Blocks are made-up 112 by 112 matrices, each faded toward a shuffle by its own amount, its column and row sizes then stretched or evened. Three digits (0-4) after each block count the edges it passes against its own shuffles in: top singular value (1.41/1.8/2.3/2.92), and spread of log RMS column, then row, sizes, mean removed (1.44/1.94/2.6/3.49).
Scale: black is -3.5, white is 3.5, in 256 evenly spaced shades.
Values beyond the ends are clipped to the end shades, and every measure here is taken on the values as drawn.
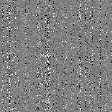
1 4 1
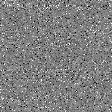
2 0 1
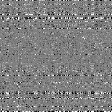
4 1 4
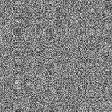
3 1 0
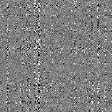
2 4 3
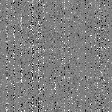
2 4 0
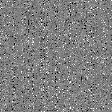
0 3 0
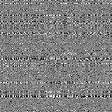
4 0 4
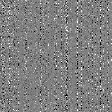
2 4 0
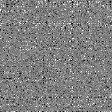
2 1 3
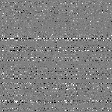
3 1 4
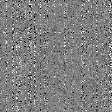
0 4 2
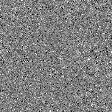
0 1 1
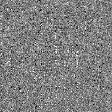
1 2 0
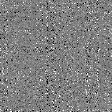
0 3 2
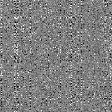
3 3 1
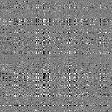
4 3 4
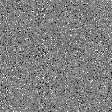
2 1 0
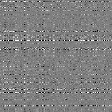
4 2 4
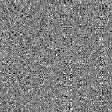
3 2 0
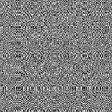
4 3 3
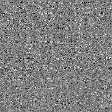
1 0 3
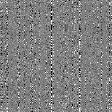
3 4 0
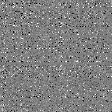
0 2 3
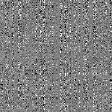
1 4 3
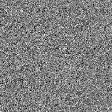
2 1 1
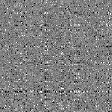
3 2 2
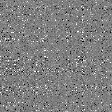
1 2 3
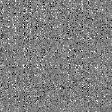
1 3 2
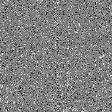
1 2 0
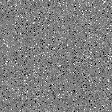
1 2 0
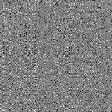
3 2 0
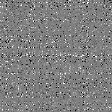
2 3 3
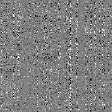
2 4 2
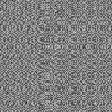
4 0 1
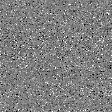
0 0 2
